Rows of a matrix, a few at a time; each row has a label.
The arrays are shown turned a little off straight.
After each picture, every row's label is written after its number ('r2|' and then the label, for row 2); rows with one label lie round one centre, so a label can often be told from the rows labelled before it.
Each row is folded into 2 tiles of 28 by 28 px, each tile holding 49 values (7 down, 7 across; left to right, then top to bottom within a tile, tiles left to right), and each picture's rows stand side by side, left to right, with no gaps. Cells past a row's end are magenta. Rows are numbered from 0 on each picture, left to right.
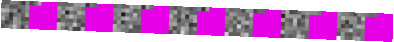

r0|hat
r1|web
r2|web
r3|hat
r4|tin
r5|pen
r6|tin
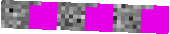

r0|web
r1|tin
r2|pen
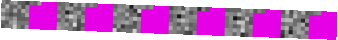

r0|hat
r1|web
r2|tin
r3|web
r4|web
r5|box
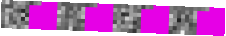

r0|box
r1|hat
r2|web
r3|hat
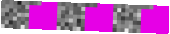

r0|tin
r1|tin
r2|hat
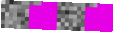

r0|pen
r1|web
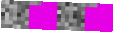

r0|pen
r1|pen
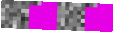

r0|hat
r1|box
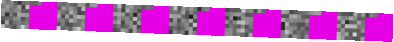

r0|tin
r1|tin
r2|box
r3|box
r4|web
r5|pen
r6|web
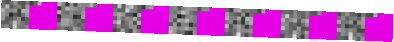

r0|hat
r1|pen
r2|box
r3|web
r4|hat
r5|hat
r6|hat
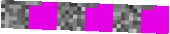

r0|pen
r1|tin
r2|tin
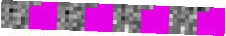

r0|web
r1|web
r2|hat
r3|hat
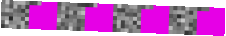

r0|box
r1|hat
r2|box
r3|web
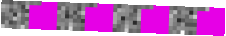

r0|tin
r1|hat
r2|hat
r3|hat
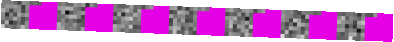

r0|tin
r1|web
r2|web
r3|pen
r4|box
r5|tin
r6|hat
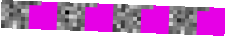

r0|hat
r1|web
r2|box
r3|hat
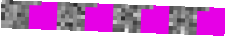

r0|pen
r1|tin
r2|hat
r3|hat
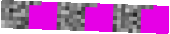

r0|web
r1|box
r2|box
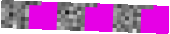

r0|hat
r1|web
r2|tin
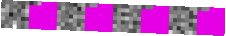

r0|hat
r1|tin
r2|web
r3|tin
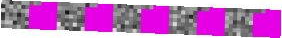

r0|pen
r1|web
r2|tin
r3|box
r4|hat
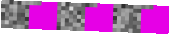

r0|pen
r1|box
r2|pen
